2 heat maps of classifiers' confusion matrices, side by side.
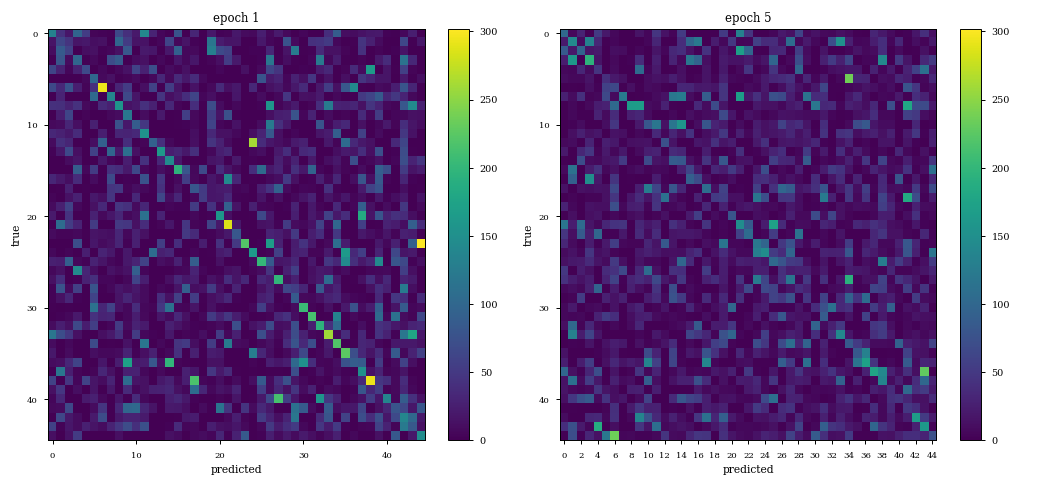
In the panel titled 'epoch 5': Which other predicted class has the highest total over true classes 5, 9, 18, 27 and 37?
34
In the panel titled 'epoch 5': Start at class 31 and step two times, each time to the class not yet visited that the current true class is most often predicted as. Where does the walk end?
10
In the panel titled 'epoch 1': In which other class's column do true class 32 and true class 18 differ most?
34
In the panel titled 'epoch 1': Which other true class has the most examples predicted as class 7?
13
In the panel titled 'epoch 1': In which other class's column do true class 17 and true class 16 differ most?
21
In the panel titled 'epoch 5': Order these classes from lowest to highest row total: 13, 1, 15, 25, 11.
13, 11, 15, 25, 1
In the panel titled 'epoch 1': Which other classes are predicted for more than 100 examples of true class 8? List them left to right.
26, 33, 43
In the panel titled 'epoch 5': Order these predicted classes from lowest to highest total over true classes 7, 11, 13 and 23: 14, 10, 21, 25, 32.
32, 10, 25, 14, 21
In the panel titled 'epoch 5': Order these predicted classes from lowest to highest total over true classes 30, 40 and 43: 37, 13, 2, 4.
13, 2, 37, 4
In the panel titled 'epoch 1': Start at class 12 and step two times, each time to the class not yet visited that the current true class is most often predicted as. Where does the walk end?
35
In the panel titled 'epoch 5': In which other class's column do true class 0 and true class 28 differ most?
21
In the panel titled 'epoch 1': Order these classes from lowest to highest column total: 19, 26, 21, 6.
6, 19, 21, 26
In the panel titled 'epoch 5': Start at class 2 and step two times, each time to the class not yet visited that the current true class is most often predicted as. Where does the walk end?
25
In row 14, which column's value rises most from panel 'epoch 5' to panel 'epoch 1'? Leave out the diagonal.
42
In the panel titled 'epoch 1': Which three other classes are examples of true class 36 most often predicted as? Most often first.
14, 9, 30
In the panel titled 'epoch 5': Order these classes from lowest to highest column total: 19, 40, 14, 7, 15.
7, 40, 15, 14, 19
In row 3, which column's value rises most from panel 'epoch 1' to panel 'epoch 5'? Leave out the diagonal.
38
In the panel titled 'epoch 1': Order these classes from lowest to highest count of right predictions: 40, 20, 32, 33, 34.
40, 20, 32, 34, 33
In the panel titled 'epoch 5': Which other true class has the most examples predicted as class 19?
23
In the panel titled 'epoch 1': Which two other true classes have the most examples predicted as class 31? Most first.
15, 34
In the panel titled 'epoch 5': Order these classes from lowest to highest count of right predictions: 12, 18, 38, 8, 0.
18, 12, 0, 38, 8
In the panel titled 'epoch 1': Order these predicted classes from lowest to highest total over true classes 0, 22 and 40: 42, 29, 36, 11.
36, 29, 42, 11
